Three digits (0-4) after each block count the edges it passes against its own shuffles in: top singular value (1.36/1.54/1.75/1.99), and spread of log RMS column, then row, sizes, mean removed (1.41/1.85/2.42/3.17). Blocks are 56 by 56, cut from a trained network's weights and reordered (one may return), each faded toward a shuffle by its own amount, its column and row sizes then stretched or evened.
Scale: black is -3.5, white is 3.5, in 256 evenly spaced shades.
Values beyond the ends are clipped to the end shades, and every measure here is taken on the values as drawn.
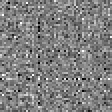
3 2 2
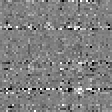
3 1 3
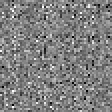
1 2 2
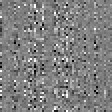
0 4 1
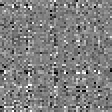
4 3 2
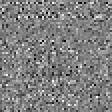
2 1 2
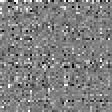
3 2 3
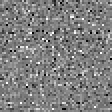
0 0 2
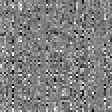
3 4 0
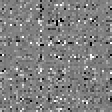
0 3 3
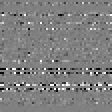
4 0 4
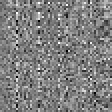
4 3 0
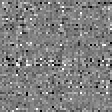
1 1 3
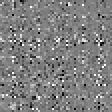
2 3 2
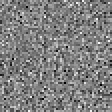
0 0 0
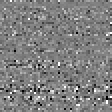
0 2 4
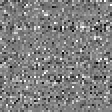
3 1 2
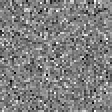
1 1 0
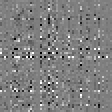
2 4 2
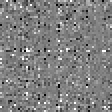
1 3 2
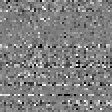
2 1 4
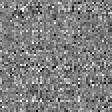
3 2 2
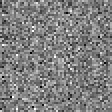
2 1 0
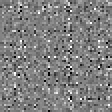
3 3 2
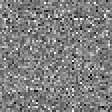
1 0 1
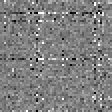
3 2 2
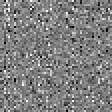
1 3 0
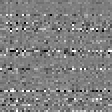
4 1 4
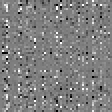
0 4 2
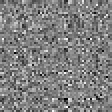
4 2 2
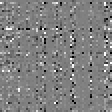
2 4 2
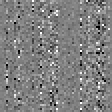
0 4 0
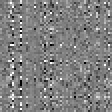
3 4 1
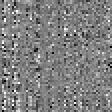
3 4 0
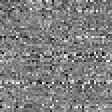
2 0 3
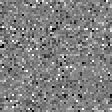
1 0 1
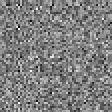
4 1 1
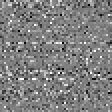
2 0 2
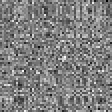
4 0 1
